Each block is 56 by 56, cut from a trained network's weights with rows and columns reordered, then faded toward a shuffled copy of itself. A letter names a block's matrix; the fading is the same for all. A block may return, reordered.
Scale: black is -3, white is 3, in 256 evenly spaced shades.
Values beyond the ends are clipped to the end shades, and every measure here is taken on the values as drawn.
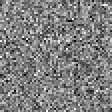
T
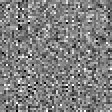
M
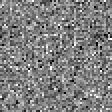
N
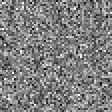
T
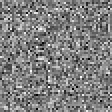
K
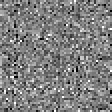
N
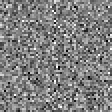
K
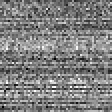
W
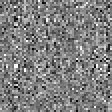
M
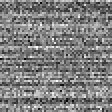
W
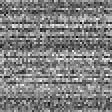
W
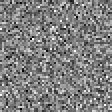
T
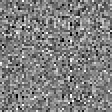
K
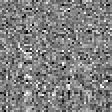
M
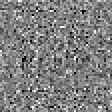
M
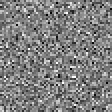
K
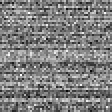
W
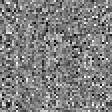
M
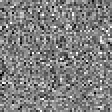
K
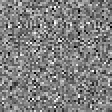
K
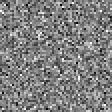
T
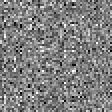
M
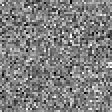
K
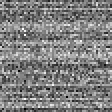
W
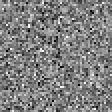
T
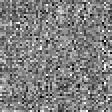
K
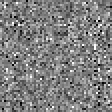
N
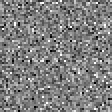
N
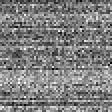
W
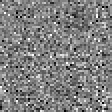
M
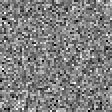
T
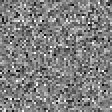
N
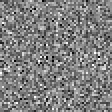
T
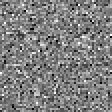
N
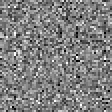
K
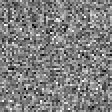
T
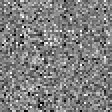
N
